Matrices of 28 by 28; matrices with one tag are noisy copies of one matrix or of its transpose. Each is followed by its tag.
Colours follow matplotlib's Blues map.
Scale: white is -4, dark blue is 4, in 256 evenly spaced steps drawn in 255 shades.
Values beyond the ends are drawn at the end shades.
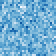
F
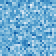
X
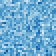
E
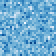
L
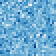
F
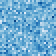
E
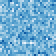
E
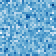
L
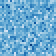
X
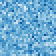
F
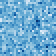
E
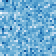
L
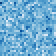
F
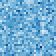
E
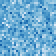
F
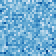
E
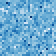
X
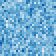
F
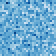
X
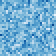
X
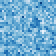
E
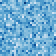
F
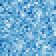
F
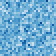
X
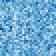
L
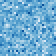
F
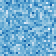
X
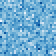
E
